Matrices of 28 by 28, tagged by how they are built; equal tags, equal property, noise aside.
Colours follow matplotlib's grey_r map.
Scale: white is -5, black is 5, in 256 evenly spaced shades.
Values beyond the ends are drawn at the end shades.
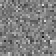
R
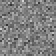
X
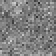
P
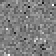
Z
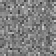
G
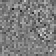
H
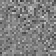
H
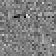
R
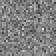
X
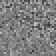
H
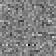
R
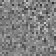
H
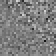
H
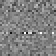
R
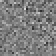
H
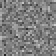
G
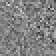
H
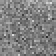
P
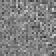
H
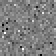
Z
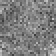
P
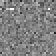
R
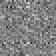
R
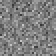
X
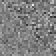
H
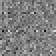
R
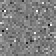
Z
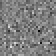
R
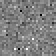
Z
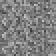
G
